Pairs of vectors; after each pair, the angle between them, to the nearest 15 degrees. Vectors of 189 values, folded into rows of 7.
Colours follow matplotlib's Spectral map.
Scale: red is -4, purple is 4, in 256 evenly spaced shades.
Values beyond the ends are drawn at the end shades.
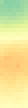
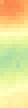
165 degrees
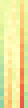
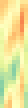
60 degrees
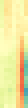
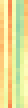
105 degrees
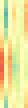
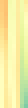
105 degrees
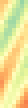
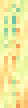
45 degrees
